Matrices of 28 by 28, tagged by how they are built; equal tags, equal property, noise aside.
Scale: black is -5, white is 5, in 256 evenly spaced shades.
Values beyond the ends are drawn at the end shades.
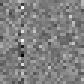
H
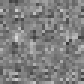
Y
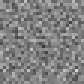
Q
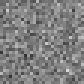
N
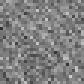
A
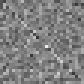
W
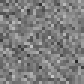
A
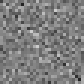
W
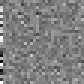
H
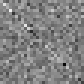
W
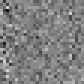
H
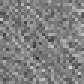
A
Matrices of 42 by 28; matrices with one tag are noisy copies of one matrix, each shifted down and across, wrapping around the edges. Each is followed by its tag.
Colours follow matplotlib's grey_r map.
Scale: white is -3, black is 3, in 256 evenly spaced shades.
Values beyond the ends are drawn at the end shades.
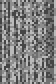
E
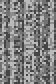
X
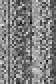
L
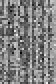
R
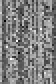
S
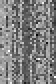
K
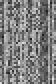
E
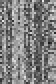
K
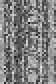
K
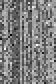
E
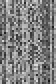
E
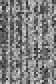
R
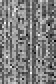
S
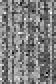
R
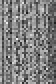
E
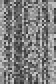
K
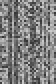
S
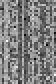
S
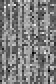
R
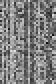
S
